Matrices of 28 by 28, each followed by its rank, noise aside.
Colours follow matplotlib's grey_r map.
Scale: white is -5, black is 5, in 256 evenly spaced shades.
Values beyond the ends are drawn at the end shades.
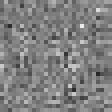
six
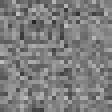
six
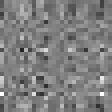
three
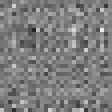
four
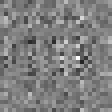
four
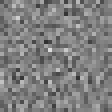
eight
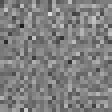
eight
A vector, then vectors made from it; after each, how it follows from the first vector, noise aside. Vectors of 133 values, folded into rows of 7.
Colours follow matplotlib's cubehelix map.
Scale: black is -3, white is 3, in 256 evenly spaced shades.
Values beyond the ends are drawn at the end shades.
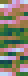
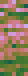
wrapped around, shrunk.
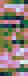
wrapped around, negated.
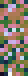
sign-scrambled.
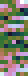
reversed.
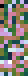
sign-scrambled.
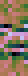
wrapped around, negated, partly zeroed.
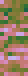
wrapped around, shrunk.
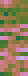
wrapped around, shrunk.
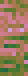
wrapped around, negated, shrunk.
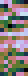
reversed, negated.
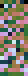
sign-scrambled.
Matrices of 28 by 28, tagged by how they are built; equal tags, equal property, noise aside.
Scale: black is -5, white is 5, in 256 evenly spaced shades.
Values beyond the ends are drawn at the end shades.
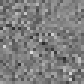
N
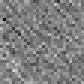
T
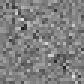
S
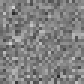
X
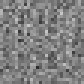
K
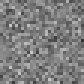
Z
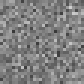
Z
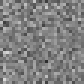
X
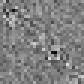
S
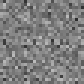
X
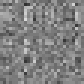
X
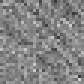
T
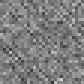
T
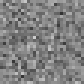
K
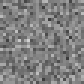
Z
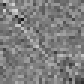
S
